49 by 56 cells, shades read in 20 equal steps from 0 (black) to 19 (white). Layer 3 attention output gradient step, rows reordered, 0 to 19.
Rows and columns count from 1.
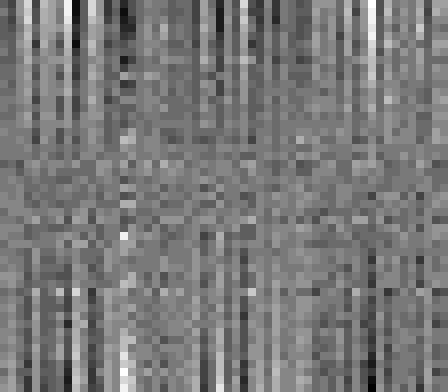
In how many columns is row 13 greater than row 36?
23
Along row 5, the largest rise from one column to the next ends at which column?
47
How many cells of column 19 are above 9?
19
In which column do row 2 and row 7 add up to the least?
10
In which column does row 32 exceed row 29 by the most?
16
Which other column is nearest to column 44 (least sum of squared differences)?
6
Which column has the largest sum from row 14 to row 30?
17
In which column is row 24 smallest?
26
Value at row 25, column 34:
9
